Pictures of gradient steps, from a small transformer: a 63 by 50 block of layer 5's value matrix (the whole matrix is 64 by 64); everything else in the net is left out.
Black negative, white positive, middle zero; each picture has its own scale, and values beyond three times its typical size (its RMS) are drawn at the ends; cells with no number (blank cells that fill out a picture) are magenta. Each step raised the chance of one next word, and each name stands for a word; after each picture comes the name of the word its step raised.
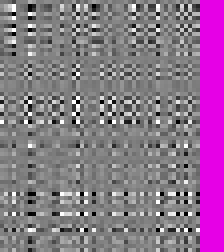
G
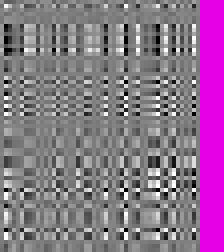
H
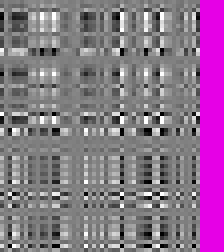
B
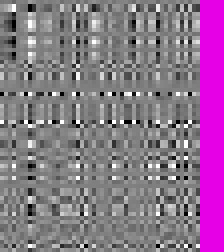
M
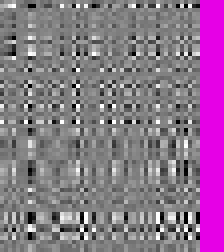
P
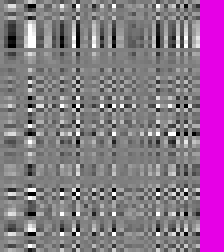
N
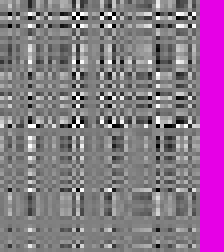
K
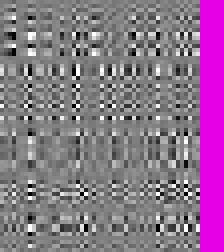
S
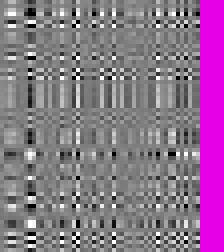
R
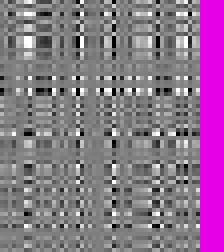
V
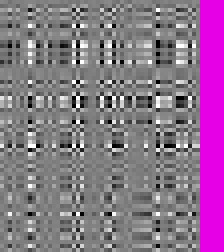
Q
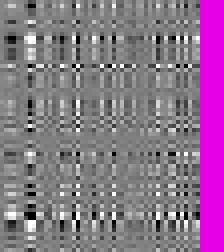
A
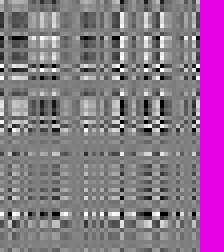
A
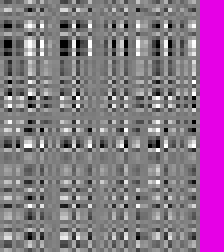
Q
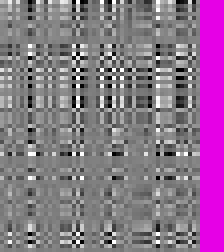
R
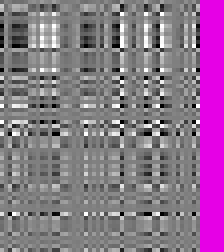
N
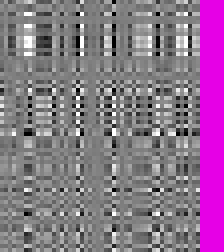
N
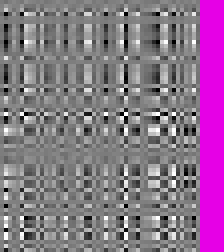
B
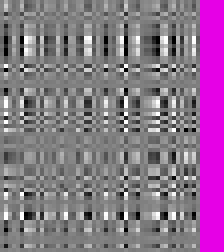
A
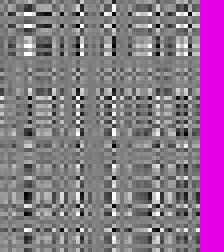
G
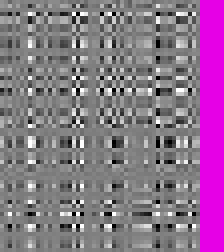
V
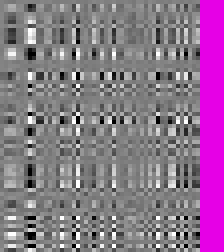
B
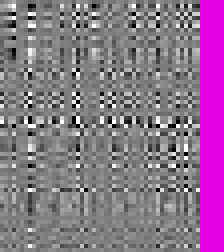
K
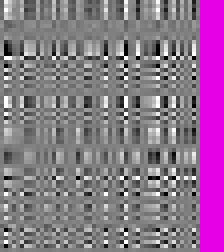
R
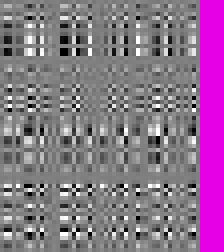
S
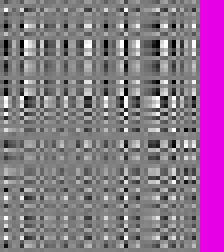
Q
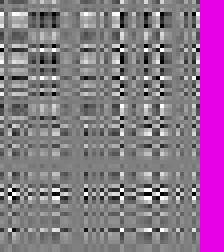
S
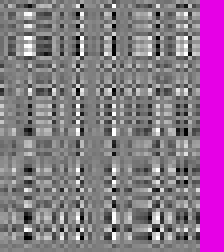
P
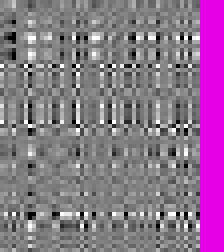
A
